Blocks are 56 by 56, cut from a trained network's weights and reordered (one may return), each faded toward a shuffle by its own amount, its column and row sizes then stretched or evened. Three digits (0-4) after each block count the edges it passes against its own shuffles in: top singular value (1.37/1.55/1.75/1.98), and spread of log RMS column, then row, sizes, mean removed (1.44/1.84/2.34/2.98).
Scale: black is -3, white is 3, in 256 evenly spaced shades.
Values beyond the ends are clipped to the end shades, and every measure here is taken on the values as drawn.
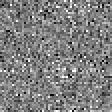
1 0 2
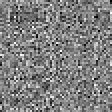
3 2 0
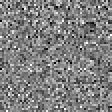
2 0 2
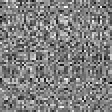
4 0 3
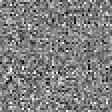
1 2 2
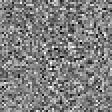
2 1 0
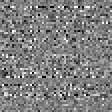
1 1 4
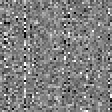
2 3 0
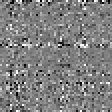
1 3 4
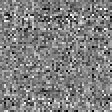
2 1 3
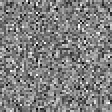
3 1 0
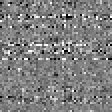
1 1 4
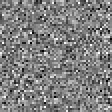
2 1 1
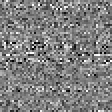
0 0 4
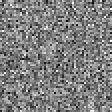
3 0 0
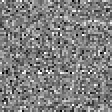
1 0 2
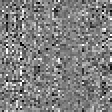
2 4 0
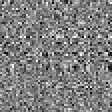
4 1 3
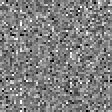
0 2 0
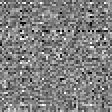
2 1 1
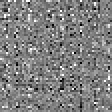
0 3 2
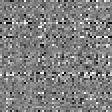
3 2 4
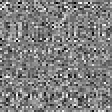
4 1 4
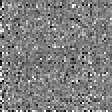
2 2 2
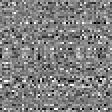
3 0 4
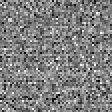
1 0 0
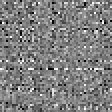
3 2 3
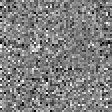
0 3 2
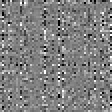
2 4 2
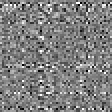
4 2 4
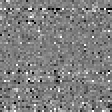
0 1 3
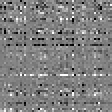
3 3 4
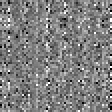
2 3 1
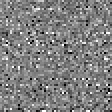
0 1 3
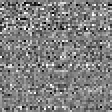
2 1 4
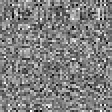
4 1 2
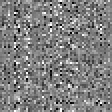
1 4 1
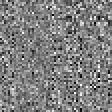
3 3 0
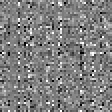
0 4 3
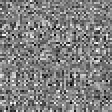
3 0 3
